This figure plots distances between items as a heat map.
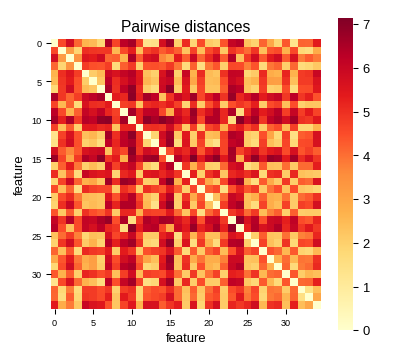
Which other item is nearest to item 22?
19
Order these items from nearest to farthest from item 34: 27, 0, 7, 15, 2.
27, 2, 7, 15, 0
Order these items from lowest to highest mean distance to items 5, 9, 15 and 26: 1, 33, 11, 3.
3, 1, 33, 11
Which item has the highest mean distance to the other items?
10
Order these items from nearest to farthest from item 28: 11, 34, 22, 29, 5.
29, 5, 22, 11, 34
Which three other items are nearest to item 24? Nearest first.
9, 2, 15
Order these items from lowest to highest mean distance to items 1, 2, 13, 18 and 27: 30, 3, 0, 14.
3, 0, 30, 14
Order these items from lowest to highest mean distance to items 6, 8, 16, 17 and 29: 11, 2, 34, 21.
21, 11, 34, 2
